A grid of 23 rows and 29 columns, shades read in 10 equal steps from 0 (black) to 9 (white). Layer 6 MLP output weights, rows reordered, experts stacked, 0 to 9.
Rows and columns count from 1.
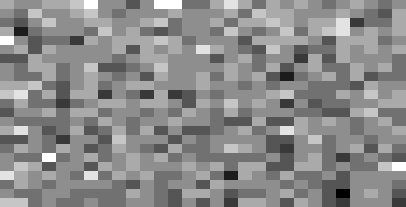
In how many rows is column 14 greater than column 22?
7
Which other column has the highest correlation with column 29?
25
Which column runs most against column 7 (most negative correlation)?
28
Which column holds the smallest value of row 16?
5
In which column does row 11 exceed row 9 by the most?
21
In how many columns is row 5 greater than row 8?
13
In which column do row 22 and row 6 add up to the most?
15
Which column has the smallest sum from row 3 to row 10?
2
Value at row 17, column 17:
7
